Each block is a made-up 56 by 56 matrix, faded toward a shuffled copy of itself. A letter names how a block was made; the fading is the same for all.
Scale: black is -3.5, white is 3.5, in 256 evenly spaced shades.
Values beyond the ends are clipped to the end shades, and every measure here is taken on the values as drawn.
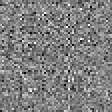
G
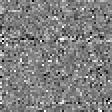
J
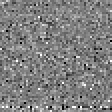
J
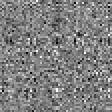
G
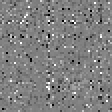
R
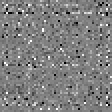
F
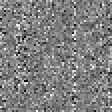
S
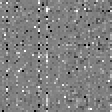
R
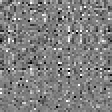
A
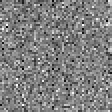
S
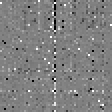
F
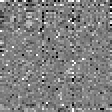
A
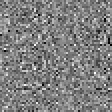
G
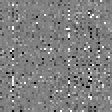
R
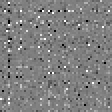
R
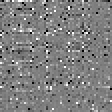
F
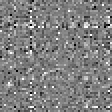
A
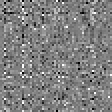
A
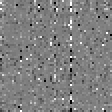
R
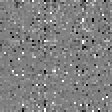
R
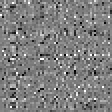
A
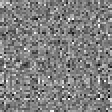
G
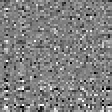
A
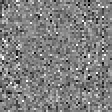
S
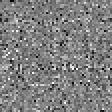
J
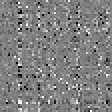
A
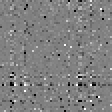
F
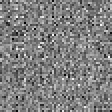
G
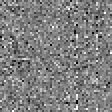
S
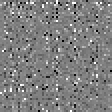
R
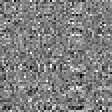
G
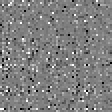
R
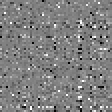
F
